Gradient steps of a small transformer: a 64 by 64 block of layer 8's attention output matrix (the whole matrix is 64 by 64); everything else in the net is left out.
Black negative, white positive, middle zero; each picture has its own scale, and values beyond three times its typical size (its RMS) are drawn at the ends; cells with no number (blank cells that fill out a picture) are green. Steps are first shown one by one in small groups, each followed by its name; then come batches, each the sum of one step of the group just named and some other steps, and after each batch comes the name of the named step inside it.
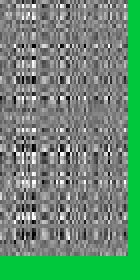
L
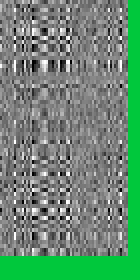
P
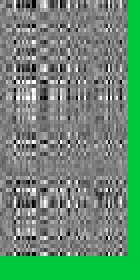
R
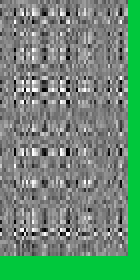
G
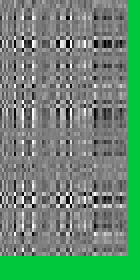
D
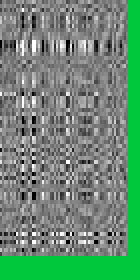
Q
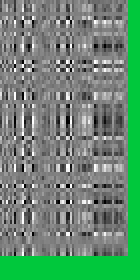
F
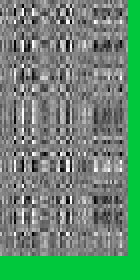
F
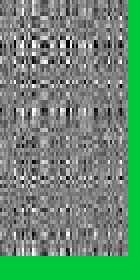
P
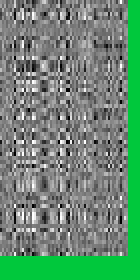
G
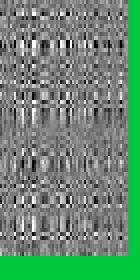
D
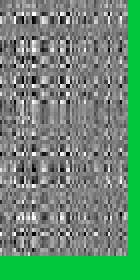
L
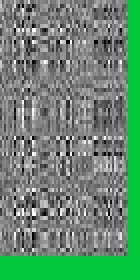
P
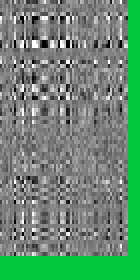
F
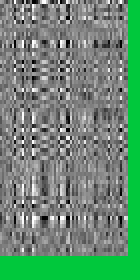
F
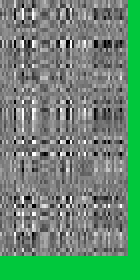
D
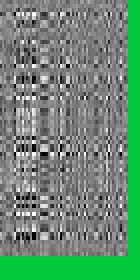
L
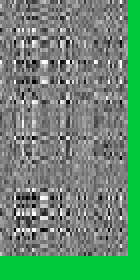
P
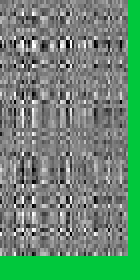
D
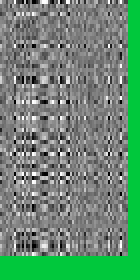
L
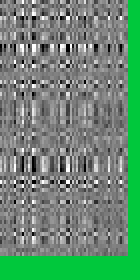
F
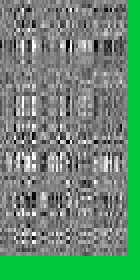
Q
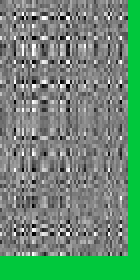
P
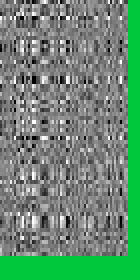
L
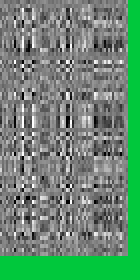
F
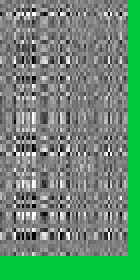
L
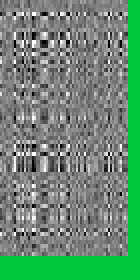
R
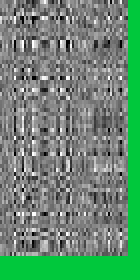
F
